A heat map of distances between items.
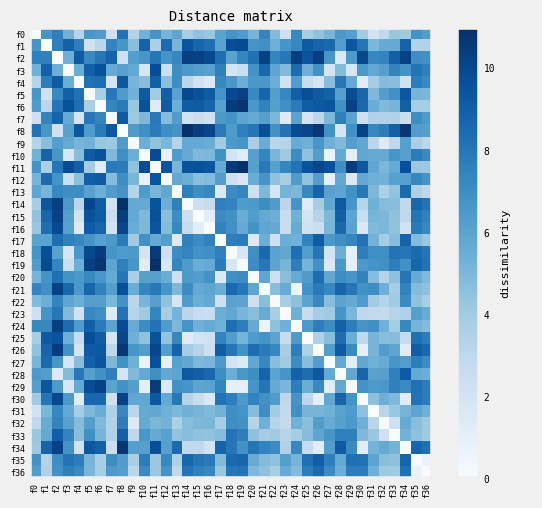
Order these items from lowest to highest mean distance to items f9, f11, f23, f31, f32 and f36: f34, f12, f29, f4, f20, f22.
f22, f20, f4, f12, f34, f29
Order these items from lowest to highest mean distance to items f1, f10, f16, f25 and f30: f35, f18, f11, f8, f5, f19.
f19, f18, f35, f5, f11, f8
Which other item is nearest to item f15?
f16
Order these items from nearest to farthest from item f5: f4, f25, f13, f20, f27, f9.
f9, f13, f20, f4, f27, f25
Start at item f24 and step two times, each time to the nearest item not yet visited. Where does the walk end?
f33
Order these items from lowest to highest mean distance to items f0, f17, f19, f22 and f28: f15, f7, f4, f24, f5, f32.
f32, f7, f4, f15, f24, f5
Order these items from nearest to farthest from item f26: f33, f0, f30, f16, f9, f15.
f30, f16, f15, f0, f33, f9
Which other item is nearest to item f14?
f25
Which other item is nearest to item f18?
f29
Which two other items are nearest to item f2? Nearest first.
f28, f8
